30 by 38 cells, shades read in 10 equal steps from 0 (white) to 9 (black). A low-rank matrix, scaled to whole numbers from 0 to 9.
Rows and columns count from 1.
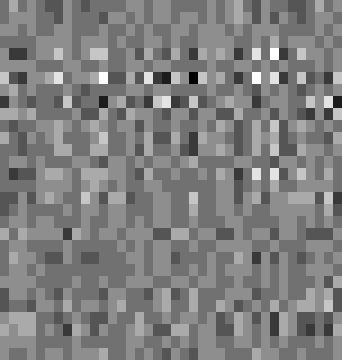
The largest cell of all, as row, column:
7, 22
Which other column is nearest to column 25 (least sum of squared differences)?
11
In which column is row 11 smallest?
31
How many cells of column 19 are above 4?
14
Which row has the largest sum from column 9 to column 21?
9
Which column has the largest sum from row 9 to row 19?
27
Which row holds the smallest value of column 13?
17
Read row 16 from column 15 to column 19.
5 5 4 4 5
